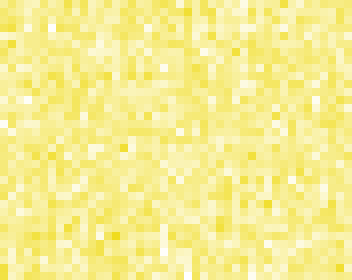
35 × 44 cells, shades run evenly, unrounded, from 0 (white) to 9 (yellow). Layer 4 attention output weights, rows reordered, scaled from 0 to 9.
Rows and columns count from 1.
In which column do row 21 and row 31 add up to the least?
21
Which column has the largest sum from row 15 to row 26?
42
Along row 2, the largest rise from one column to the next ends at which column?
32
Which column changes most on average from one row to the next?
35
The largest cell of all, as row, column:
30, 15
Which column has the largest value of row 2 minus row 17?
23
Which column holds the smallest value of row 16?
1
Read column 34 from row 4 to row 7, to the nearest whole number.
5 5 5 5
